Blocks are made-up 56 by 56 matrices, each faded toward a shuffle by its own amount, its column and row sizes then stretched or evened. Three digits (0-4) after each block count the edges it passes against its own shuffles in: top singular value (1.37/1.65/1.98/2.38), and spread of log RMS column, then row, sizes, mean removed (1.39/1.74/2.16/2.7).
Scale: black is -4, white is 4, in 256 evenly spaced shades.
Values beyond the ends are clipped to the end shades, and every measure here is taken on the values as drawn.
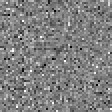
1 0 0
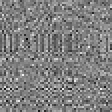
4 1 3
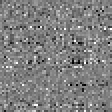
2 0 3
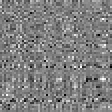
3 0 4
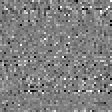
2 0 4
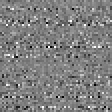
0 0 4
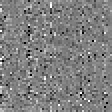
2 3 0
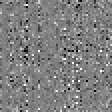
0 4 2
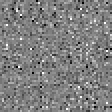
1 2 1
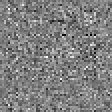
2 2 3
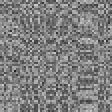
4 0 2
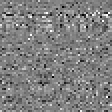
3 0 3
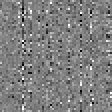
2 4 0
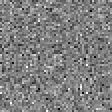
2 1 0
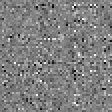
0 2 2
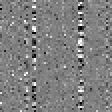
4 4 0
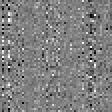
3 4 0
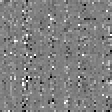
1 4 2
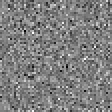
2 2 0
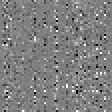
0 4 1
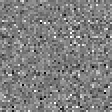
2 1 2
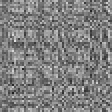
4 2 1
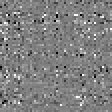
2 3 3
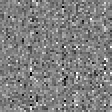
1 2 1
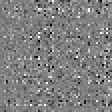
0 3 3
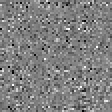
2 2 2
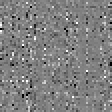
0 4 2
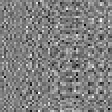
4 3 0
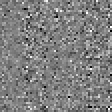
1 3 1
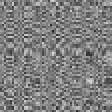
4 4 1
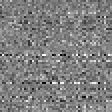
3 1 4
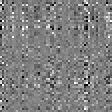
4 4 3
